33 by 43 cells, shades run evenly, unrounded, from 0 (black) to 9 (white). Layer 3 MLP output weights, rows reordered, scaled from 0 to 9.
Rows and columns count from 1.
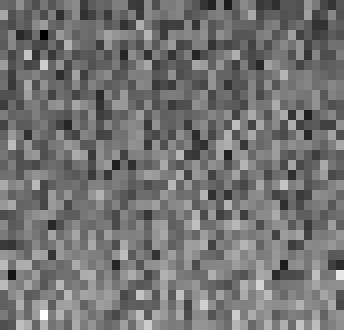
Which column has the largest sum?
10
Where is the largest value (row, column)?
32, 6
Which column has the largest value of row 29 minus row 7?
33
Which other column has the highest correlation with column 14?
37
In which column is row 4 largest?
19
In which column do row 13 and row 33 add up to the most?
30
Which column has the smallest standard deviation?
28
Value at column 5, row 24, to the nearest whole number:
4
